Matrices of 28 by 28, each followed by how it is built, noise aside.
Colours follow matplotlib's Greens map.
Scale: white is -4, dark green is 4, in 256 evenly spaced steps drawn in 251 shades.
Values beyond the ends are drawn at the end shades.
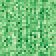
blocks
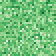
noise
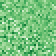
lower triangular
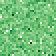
sparse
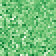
lower triangular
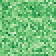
blocks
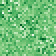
block diagonal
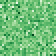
block diagonal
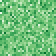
noise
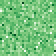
sparse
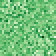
block diagonal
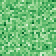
noise
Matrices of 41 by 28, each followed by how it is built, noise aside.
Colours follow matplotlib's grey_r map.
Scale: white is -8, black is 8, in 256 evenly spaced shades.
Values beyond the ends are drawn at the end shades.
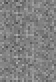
repeating rows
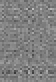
low rank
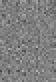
low rank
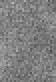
smooth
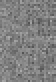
blocks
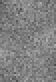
smooth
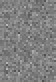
repeating rows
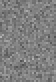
noise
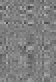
low rank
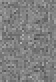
blocks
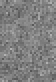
smooth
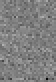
uneven rows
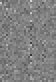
uneven columns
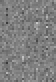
uneven columns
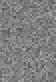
noise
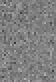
uneven columns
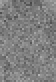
smooth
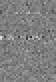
uneven rows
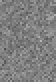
noise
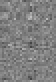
low rank
